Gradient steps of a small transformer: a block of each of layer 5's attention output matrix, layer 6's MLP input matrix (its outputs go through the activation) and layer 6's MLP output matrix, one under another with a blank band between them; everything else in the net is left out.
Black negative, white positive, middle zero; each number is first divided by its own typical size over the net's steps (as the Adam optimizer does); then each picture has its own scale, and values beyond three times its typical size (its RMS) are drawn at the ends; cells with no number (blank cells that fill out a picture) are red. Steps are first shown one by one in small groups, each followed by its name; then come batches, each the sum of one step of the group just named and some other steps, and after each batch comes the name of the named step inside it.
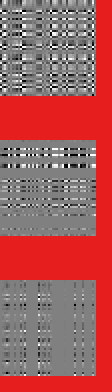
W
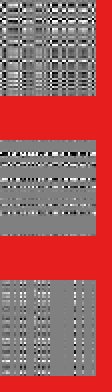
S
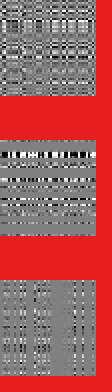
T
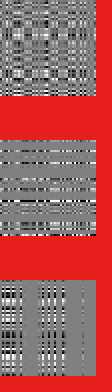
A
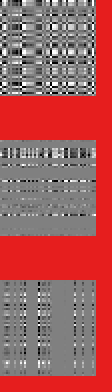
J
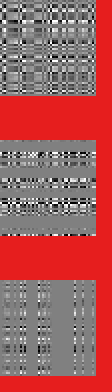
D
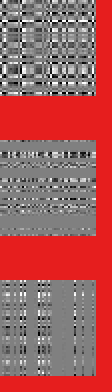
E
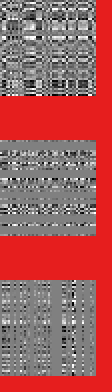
S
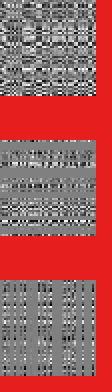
E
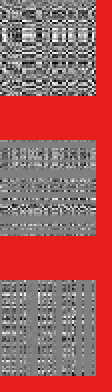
E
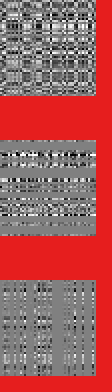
T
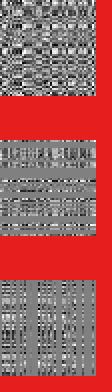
J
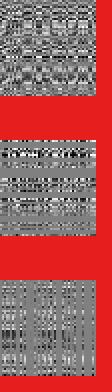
T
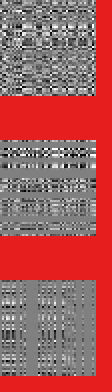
W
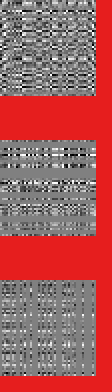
W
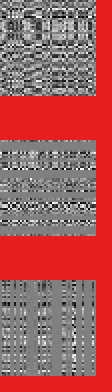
D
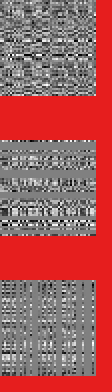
A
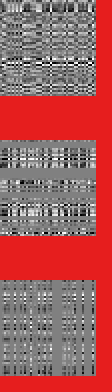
W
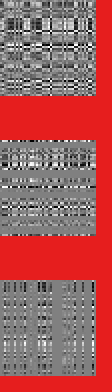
W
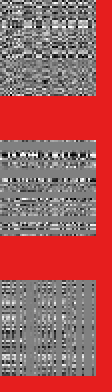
T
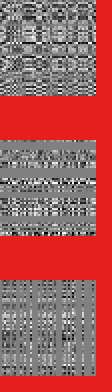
D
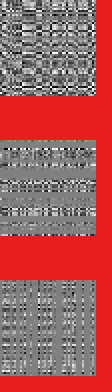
J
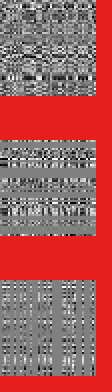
D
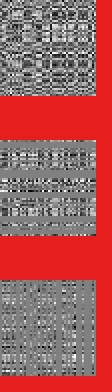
T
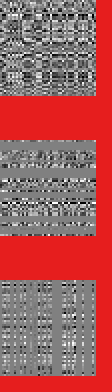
D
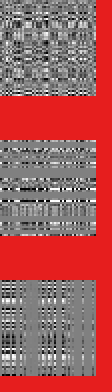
A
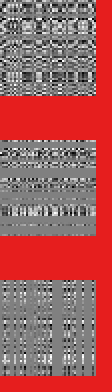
S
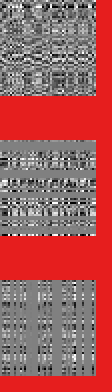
D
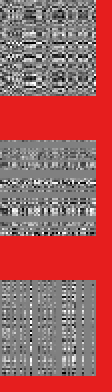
D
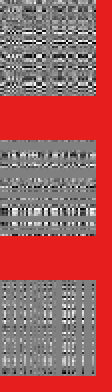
T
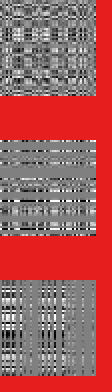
A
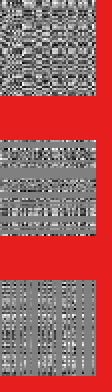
J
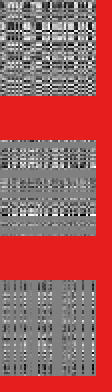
W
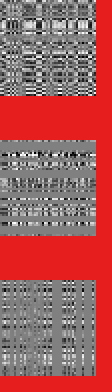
T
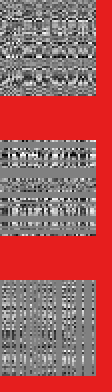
T
